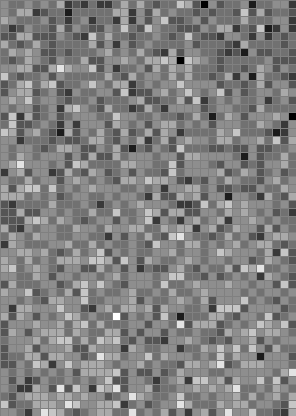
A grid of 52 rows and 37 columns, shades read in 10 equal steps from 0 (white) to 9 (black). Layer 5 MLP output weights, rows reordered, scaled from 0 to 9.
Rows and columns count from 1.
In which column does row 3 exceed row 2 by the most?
15
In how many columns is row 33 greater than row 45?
13
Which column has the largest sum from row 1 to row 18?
37
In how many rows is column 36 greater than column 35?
22
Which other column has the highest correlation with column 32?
26
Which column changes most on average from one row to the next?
23
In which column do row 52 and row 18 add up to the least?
29
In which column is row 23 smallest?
19
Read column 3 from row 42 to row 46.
4 4 4 5 4
